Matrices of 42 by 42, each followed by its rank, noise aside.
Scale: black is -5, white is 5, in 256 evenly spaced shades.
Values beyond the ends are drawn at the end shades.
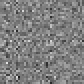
six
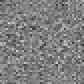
eight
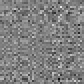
five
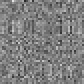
five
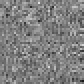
eight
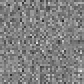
six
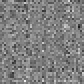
eight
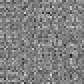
six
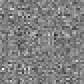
seven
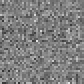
eight
